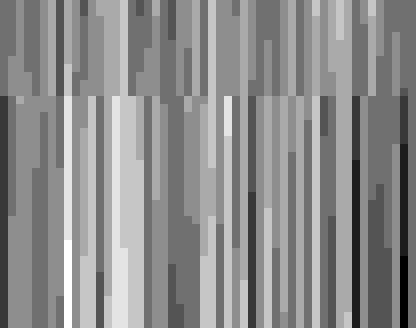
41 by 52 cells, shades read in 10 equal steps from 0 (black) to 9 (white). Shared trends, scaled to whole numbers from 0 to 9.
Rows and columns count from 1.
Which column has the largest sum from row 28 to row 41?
9
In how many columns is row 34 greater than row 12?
18
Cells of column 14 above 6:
4
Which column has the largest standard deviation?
51
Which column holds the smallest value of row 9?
8
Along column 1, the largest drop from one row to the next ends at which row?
13
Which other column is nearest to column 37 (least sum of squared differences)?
25
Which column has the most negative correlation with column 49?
16
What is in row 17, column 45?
2
